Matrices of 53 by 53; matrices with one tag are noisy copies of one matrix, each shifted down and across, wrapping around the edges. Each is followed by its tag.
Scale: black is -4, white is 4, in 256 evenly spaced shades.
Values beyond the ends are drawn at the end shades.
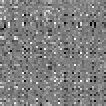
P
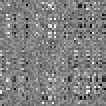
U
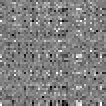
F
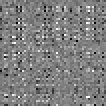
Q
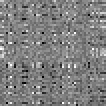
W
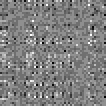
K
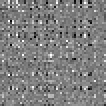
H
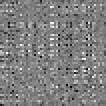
Q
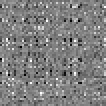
H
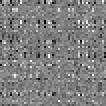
H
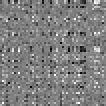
F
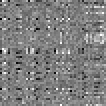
W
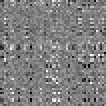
U
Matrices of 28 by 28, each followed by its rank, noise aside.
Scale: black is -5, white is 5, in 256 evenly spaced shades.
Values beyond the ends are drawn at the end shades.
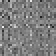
three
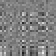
one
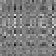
two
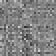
five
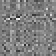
four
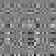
two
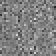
five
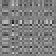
one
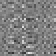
two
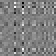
one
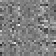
four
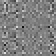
three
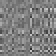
one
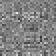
five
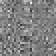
four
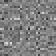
four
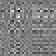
two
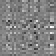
three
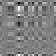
one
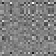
two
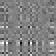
one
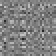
three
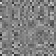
three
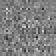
four
